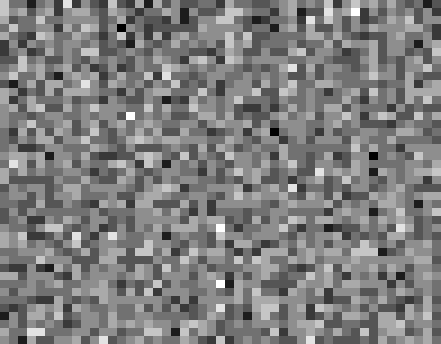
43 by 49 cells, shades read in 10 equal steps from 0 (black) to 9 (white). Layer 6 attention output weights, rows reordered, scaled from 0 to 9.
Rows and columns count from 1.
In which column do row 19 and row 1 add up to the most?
40
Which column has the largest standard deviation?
25
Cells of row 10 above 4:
22
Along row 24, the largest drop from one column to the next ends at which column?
34
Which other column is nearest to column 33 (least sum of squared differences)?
8
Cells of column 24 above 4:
26
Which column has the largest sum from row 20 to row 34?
17
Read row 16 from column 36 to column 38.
4 5 6
